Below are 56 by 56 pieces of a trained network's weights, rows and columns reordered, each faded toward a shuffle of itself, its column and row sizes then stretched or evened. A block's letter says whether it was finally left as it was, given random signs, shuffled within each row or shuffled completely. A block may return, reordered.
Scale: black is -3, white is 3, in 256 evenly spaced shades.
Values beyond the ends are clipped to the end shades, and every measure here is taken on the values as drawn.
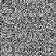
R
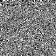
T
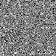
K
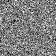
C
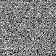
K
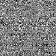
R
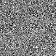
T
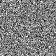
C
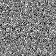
K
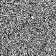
K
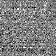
R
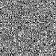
R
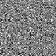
R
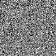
T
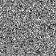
T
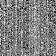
R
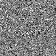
K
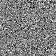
K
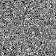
T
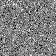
C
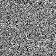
T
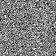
C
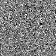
T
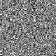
R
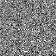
T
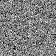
C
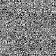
R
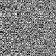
R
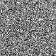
T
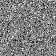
C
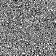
K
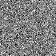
K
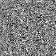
T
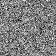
C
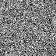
C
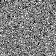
C
